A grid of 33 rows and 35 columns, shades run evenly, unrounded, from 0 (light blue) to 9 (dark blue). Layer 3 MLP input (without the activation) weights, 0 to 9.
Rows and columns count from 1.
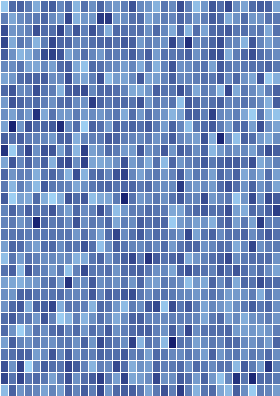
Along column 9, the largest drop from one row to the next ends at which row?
15
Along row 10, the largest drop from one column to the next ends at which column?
6
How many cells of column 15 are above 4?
20
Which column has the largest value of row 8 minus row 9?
23
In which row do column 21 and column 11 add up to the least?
11
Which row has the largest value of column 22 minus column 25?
29
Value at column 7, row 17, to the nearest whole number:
0
